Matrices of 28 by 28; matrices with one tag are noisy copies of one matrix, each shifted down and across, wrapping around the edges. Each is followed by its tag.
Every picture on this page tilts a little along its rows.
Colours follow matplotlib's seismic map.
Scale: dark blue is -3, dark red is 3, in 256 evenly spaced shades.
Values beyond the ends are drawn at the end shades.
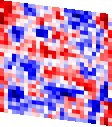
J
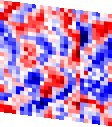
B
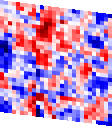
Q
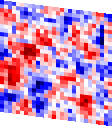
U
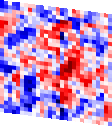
Q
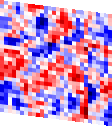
B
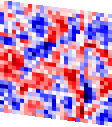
B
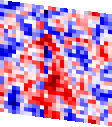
Q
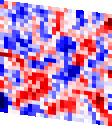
B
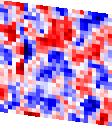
B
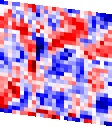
B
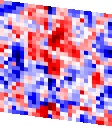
Q
